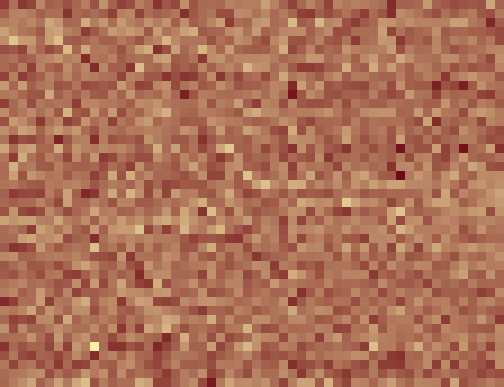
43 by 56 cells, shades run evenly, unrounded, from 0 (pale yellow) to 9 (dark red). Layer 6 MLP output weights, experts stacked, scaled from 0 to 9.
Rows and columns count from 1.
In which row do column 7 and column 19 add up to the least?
5
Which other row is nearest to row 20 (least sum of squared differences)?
40
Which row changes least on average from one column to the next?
21
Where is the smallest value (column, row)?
11, 39
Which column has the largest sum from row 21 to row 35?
28
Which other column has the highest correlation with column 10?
17
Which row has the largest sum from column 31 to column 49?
41
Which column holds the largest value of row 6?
18
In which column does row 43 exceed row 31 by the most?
24
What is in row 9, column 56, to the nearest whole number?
6
